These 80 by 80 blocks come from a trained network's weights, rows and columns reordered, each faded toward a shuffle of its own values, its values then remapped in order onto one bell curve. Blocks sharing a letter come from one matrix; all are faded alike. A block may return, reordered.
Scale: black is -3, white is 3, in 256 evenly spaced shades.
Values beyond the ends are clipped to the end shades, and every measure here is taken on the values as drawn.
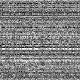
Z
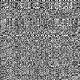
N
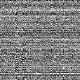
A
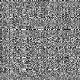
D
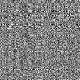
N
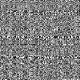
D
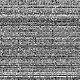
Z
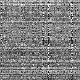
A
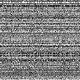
Z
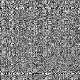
D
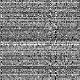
A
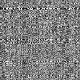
D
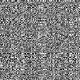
D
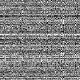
A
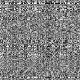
D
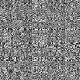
D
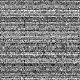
Z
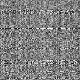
D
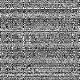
A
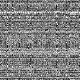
A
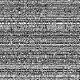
Z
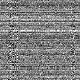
A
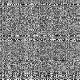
D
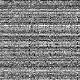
Z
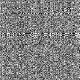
D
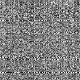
D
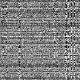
A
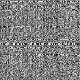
D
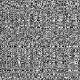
D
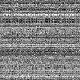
Z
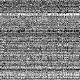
Z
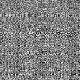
N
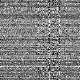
A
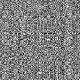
N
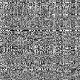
D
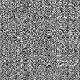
N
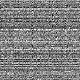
Z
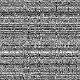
Z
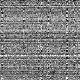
A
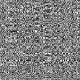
N
